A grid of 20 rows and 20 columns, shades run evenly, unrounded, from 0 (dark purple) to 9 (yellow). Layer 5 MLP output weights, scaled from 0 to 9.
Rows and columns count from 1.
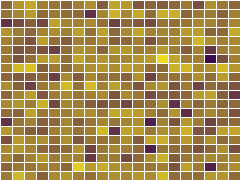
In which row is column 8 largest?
10
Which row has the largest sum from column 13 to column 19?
8
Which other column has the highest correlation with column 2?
3
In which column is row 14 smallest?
13
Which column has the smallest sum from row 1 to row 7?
18
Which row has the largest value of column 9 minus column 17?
15
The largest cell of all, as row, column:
7, 14
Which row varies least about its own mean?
4
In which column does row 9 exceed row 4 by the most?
19
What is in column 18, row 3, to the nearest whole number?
5
